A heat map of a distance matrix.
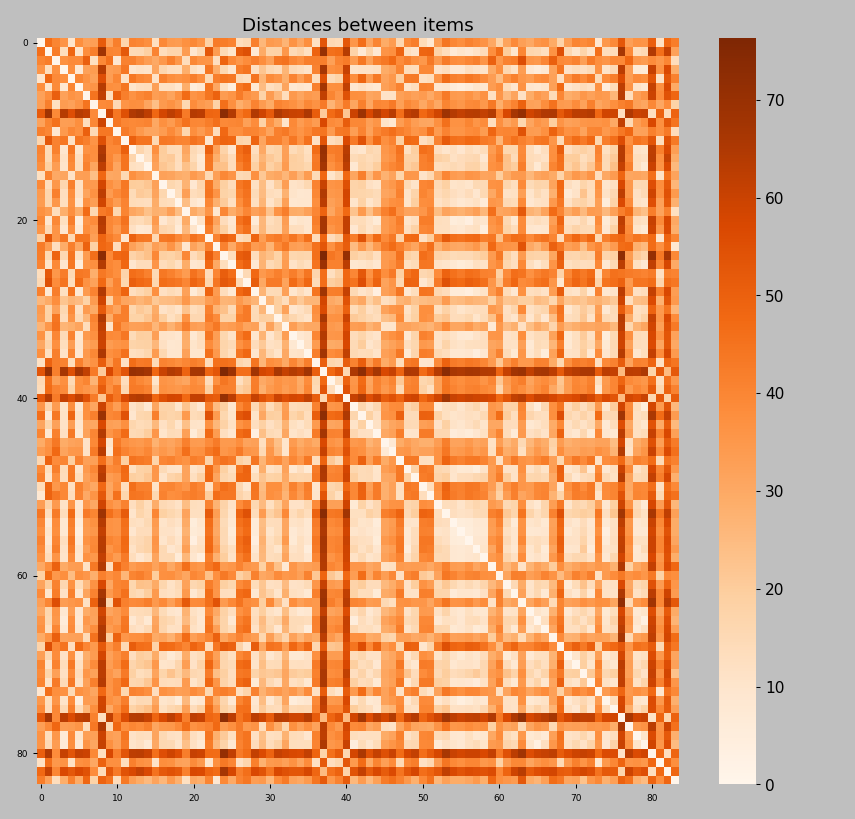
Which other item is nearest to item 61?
69
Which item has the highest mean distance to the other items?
37
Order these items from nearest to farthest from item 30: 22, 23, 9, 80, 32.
23, 32, 9, 22, 80
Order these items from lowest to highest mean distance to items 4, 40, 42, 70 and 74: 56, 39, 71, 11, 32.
56, 71, 32, 39, 11
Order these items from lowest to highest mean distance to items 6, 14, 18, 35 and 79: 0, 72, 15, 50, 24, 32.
72, 24, 32, 15, 0, 50
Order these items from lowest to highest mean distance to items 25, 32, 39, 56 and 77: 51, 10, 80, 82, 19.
51, 19, 10, 82, 80
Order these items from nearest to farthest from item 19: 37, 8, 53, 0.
53, 0, 8, 37
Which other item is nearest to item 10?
2
